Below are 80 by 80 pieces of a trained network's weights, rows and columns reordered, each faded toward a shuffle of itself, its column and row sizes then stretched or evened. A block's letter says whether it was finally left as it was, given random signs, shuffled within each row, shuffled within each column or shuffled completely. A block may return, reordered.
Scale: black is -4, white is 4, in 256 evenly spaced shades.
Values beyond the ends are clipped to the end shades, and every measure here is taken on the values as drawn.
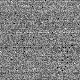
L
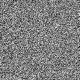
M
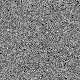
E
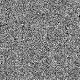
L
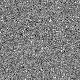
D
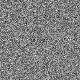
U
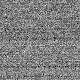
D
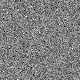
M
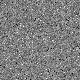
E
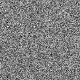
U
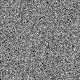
E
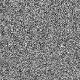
L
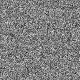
D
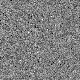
M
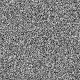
E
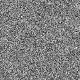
M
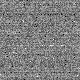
D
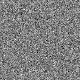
U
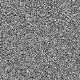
L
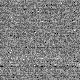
L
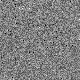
M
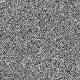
U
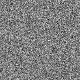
M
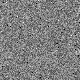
M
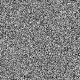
U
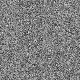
M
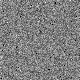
M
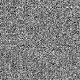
L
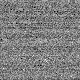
D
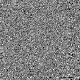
L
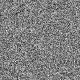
M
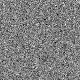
D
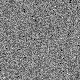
E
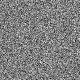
M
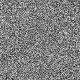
U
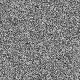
E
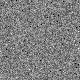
E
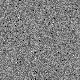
M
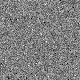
E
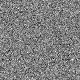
D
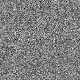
U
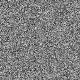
U
